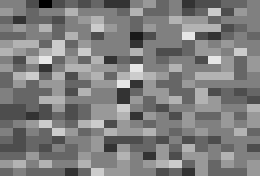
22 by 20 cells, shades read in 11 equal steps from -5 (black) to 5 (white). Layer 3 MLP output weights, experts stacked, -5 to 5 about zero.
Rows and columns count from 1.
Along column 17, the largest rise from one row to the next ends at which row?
2
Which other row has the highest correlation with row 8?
16
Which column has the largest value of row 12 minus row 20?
12
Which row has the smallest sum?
1
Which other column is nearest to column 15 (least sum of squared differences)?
13
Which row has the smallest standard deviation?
18
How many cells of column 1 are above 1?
1
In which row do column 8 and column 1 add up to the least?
5
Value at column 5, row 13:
2
